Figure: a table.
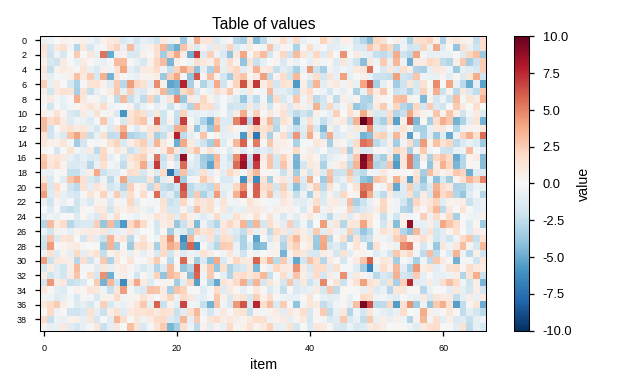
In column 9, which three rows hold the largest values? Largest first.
2, 32, 5
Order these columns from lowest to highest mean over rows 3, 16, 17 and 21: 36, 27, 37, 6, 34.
27, 6, 37, 36, 34
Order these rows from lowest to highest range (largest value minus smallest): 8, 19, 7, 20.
7, 8, 20, 19
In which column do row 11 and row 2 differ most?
48
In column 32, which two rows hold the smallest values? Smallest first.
13, 19
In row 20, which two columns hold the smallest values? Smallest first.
53, 38
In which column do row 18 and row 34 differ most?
20
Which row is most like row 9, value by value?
26
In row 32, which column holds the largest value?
23
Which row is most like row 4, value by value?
12
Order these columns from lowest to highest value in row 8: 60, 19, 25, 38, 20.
60, 25, 19, 38, 20
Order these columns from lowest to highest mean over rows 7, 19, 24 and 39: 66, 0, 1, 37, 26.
1, 37, 0, 26, 66
